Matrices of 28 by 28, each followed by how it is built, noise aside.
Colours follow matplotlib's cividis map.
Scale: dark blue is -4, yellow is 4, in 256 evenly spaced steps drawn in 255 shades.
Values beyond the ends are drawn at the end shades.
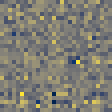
uneven rows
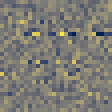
uneven rows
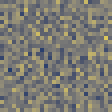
blocks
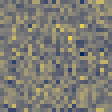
low rank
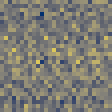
repeating columns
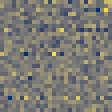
uneven rows
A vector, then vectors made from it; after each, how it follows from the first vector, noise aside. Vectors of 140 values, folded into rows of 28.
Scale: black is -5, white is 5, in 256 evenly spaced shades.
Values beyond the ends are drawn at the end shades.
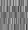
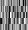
wrapped around, negated, scaled up.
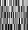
wrapped around, negated, scaled up.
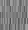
wrapped around, negated, shrunk.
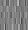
wrapped around, partly zeroed.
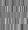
wrapped around, partly zeroed.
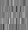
reversed, negated, partly zeroed.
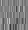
reversed, negated, partly zeroed.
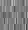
partly zeroed.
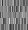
reversed, negated.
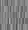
wrapped around, negated, shrunk.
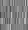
wrapped around, partly zeroed.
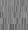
reversed, negated, shrunk.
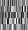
wrapped around, negated, scaled up.
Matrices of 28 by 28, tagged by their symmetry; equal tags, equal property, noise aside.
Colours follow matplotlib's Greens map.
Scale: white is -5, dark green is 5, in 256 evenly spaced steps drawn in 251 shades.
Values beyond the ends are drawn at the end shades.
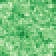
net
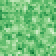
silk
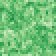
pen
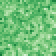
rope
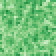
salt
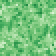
pen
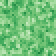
pen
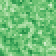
net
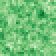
net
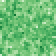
pen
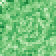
rope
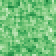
silk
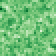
pen
